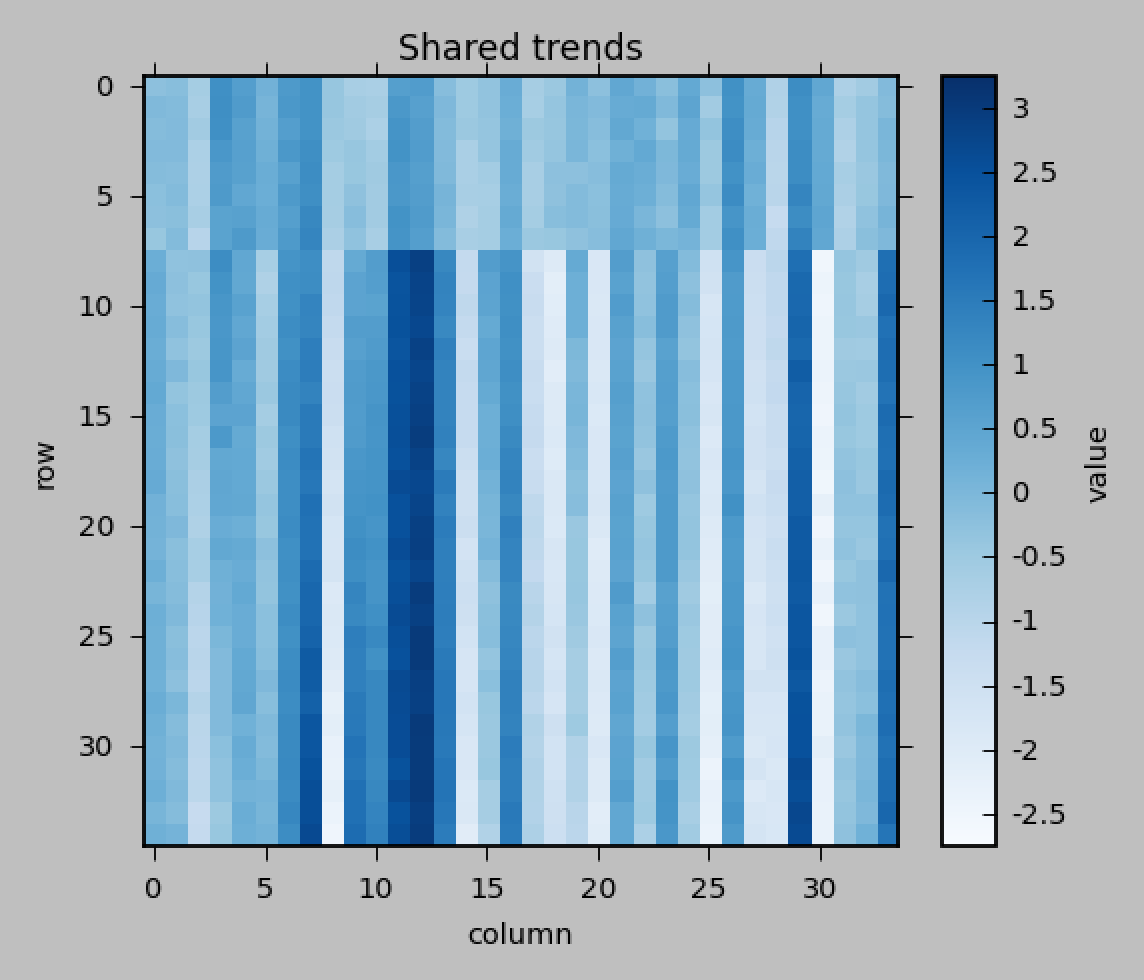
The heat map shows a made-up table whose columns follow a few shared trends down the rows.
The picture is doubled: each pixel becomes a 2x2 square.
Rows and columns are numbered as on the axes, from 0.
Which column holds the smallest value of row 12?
30
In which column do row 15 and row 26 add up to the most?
12
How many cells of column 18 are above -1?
8
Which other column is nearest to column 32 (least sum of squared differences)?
1
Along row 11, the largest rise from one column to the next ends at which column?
29
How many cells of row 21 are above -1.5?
27
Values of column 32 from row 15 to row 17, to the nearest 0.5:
-0.5 -0.5 -0.5
